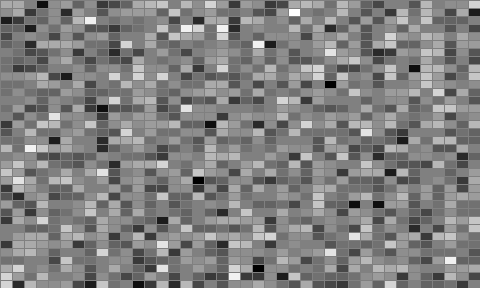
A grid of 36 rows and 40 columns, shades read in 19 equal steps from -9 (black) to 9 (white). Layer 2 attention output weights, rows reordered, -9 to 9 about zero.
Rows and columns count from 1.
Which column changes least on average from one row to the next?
27
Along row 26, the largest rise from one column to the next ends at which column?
33
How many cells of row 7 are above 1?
8
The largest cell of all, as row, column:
2, 25
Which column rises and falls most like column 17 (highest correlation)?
39
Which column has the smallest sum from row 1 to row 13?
20
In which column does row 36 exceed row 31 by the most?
1
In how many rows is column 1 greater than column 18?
11
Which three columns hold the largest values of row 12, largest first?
37, 30, 35
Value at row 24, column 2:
4
